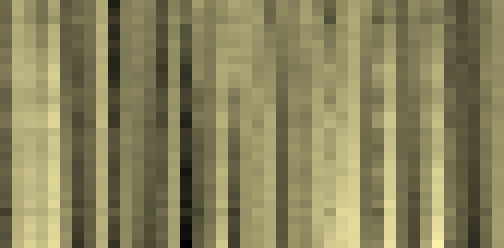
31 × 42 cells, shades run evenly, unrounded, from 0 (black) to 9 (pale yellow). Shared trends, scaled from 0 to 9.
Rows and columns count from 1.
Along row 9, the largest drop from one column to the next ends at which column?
10
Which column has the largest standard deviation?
20
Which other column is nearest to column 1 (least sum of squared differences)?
13
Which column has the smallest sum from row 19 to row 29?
16
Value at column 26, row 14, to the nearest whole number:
5
